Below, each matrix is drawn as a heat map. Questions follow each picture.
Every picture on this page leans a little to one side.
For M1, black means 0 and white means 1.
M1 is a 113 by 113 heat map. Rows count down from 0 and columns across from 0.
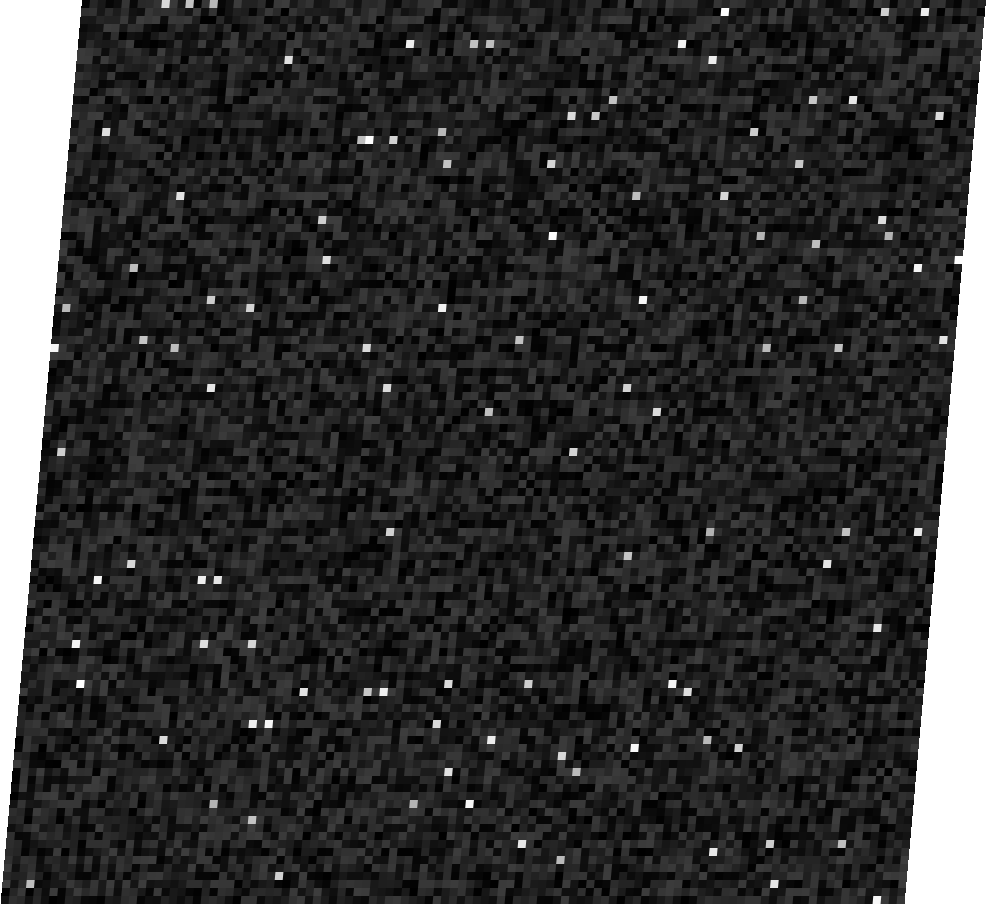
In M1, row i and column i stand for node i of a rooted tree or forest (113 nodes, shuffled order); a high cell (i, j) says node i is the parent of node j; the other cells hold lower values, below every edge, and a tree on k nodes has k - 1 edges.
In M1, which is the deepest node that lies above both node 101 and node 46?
66
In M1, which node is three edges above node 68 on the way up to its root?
102
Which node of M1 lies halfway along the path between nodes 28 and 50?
1
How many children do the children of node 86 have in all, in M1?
5
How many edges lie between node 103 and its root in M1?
5
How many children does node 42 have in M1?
3
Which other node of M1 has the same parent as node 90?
77
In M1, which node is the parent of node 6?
80
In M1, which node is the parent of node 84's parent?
56
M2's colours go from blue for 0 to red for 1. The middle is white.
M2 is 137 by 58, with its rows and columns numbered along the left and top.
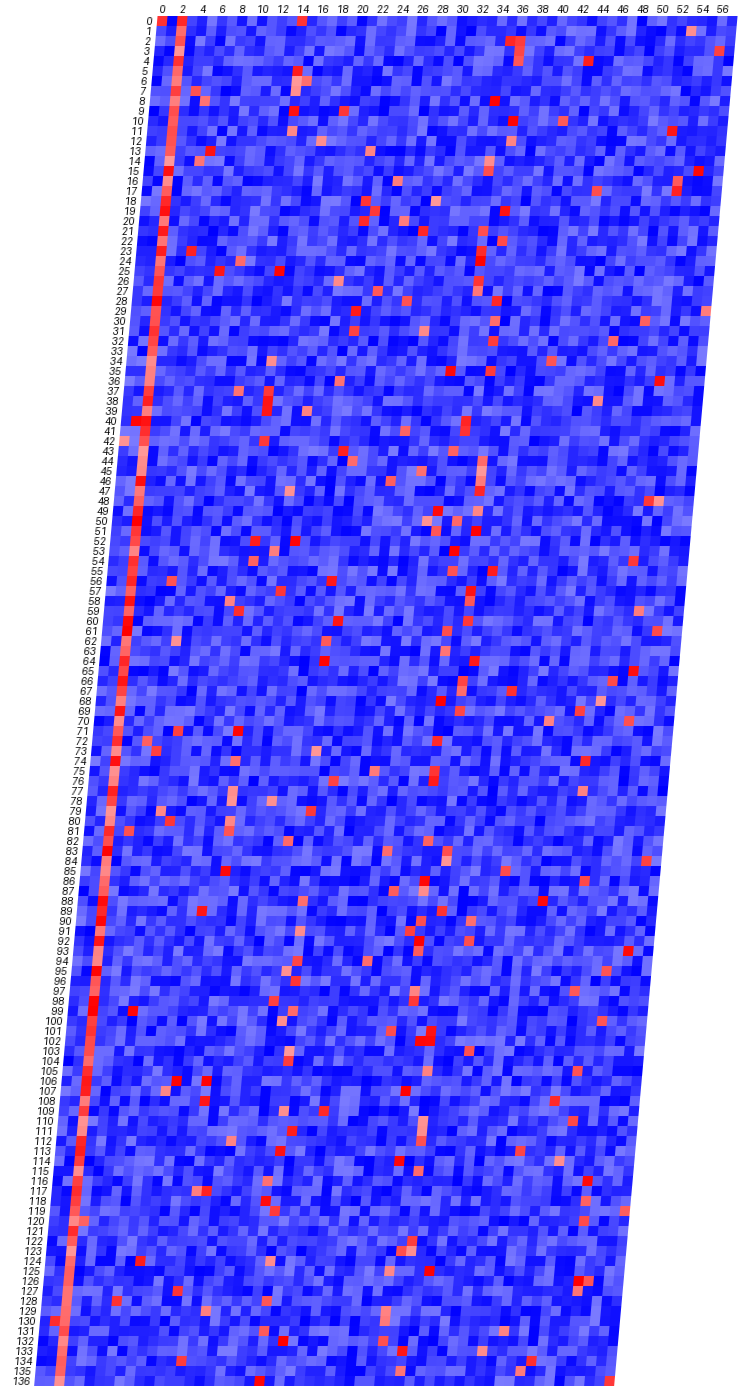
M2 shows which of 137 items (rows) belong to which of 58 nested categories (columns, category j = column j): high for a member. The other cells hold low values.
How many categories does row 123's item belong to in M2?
3
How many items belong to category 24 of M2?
3
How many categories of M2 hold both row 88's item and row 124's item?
2
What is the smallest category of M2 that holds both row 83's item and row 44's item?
36
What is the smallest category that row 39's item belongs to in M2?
18
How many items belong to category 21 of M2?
5
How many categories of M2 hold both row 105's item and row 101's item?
2
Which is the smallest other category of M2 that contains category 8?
14
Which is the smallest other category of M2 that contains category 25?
53
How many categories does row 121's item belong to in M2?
1
